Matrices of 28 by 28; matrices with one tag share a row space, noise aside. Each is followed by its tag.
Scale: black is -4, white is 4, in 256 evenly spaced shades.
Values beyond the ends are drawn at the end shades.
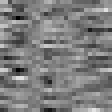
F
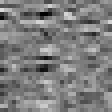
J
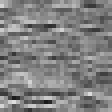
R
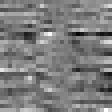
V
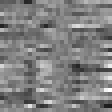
V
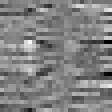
V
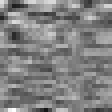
R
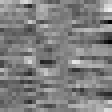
V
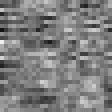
J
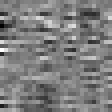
J
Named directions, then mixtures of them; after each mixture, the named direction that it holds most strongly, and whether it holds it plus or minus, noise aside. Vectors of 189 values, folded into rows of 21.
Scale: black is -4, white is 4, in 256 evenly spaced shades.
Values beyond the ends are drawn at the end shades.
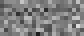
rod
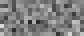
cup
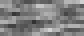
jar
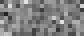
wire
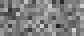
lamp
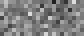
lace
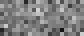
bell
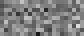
rod, plus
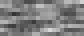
jar, plus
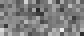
bell, minus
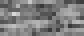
jar, minus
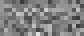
rod, minus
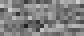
jar, plus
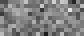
lace, minus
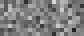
lamp, minus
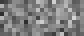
lace, minus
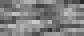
jar, minus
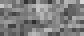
jar, plus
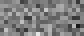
rod, minus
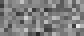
rod, plus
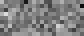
lamp, minus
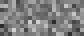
cup, minus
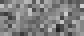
wire, plus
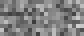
rod, plus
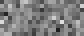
wire, plus
